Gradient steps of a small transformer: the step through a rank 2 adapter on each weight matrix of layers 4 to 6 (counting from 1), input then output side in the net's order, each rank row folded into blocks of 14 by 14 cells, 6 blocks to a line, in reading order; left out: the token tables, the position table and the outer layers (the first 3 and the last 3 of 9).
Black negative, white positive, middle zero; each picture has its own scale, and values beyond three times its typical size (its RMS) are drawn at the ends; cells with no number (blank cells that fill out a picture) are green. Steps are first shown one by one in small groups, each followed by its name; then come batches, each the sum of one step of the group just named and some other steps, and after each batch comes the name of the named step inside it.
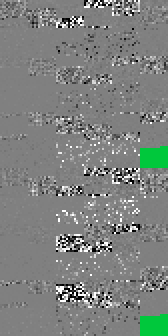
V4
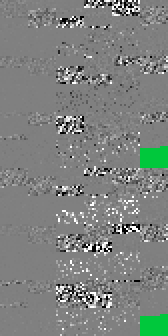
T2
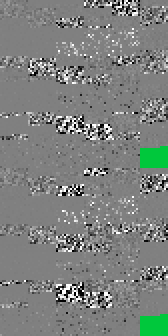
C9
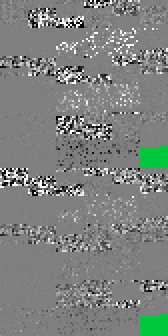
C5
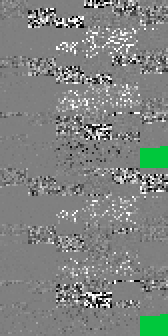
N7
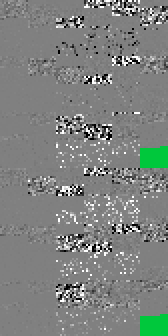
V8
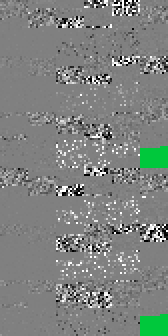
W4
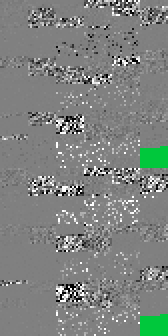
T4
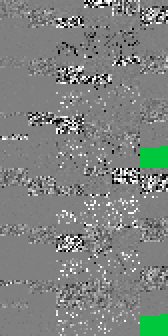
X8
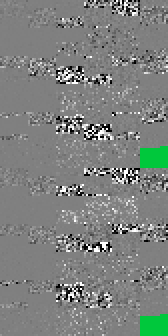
C9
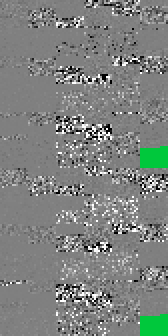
T4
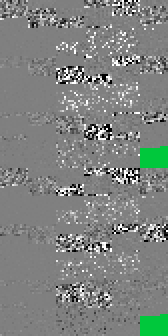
W4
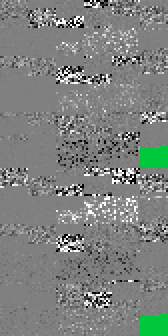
C5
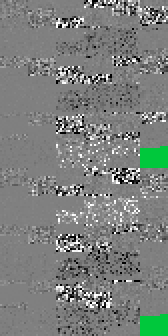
V4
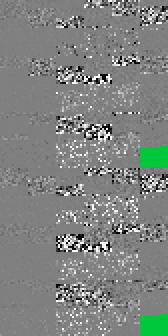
V8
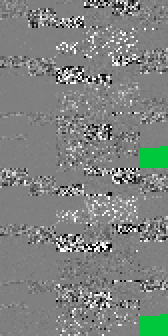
C5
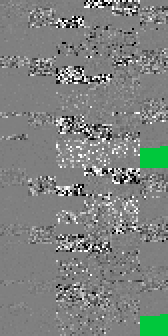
V8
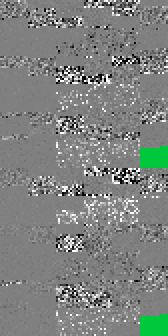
T4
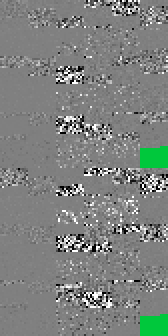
T2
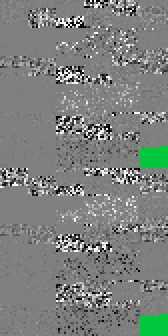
C5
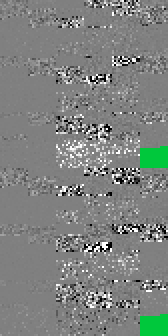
W4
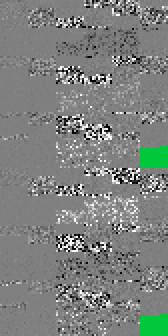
T4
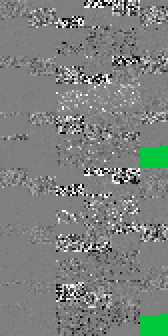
T2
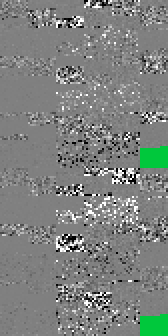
V4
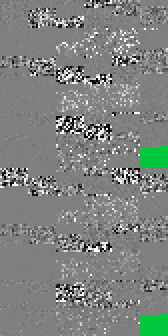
C5
